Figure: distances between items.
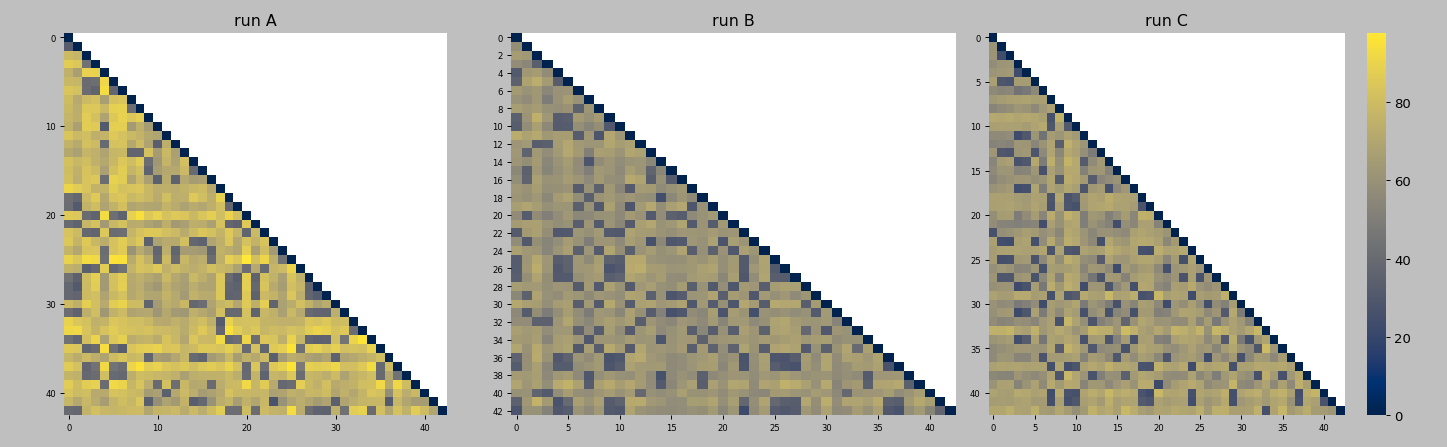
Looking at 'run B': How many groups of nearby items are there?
5
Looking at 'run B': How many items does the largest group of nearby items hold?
13
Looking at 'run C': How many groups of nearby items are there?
8
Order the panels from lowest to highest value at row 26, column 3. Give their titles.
run A, run C, run B
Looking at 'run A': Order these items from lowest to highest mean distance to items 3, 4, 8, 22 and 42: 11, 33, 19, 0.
19, 0, 11, 33
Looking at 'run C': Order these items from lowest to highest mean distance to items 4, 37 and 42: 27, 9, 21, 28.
9, 28, 21, 27
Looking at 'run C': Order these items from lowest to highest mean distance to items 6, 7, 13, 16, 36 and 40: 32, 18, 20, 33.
18, 32, 20, 33
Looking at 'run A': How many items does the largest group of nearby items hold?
11
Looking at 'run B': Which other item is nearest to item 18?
14
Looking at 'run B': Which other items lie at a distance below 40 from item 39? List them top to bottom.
7, 14, 18, 34, 38
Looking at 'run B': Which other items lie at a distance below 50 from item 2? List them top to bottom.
3, 12, 32, 40
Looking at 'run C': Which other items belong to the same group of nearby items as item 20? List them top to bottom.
39
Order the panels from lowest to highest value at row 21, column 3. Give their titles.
run C, run B, run A
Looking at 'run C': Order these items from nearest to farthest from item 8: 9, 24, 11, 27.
27, 11, 24, 9
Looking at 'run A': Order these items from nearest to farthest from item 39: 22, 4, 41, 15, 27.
4, 41, 15, 27, 22
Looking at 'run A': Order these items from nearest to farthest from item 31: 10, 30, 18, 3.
18, 10, 30, 3
